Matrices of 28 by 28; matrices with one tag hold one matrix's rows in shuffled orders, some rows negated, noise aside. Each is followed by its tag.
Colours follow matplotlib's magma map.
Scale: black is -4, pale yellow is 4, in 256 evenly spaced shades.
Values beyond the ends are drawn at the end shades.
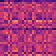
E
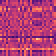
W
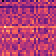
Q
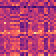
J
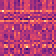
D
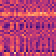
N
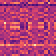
J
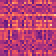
E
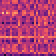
Q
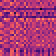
N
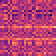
E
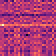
D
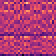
D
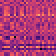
N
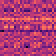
D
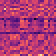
J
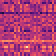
D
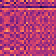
N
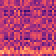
D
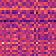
Q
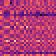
N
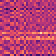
N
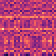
D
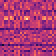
D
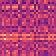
Q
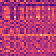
N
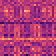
D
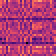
W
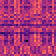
D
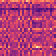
W
